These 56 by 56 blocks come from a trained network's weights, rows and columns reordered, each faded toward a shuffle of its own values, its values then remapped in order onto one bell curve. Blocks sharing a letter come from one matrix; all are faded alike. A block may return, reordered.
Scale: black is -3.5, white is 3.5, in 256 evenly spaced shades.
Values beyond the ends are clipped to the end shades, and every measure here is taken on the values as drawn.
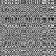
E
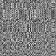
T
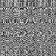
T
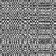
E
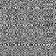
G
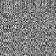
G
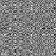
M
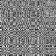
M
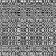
E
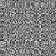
M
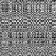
E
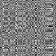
M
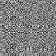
T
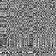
M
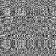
T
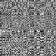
G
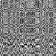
M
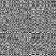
G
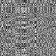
M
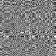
M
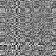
M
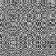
T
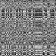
E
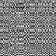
E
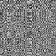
T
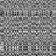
E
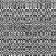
E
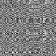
M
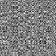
G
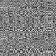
G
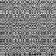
E
